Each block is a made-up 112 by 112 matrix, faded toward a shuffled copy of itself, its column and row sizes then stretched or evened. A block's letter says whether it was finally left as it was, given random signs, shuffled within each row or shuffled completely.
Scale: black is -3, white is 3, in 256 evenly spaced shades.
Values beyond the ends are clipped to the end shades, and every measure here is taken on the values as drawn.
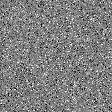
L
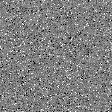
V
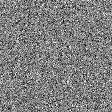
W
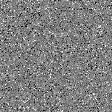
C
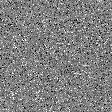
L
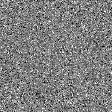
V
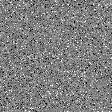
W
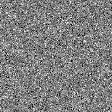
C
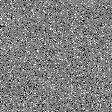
C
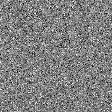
V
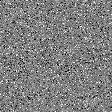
W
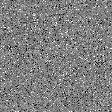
C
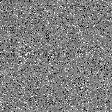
C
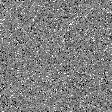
V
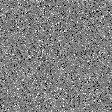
C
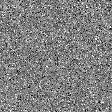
V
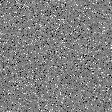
L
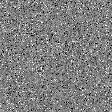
V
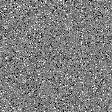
V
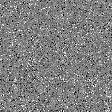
C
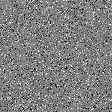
W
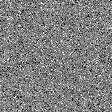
V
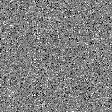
C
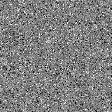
C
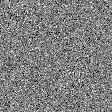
L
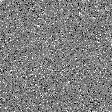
W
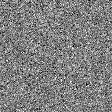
V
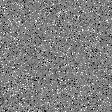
L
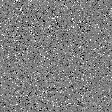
C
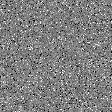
C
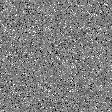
W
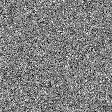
L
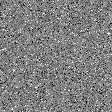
L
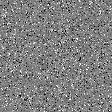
V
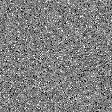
C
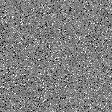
C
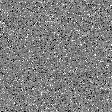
W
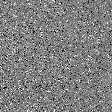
C
